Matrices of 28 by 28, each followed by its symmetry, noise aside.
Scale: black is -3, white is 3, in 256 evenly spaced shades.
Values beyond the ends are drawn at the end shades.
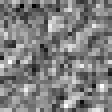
no symmetry.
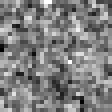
antisymmetric.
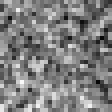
antisymmetric.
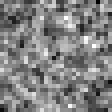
symmetric across the other diagonal.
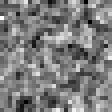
no symmetry.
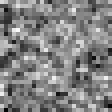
no symmetry.
